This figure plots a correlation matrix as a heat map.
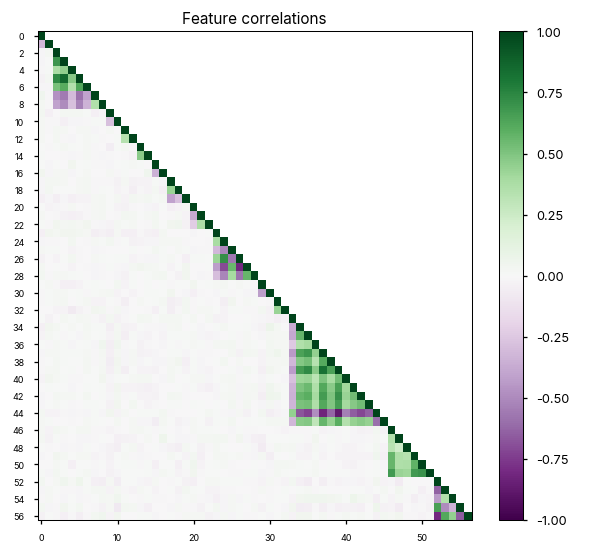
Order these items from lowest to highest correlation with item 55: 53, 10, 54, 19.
53, 54, 10, 19
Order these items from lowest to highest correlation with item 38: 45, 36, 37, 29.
29, 36, 45, 37
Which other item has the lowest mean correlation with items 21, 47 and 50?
20
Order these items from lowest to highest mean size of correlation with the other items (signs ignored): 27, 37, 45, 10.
10, 27, 45, 37
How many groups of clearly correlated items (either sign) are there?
14
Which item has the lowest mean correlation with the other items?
44
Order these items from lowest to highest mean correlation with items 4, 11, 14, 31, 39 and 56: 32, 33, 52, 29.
52, 33, 29, 32
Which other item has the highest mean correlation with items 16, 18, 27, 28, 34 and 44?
25
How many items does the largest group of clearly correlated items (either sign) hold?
13
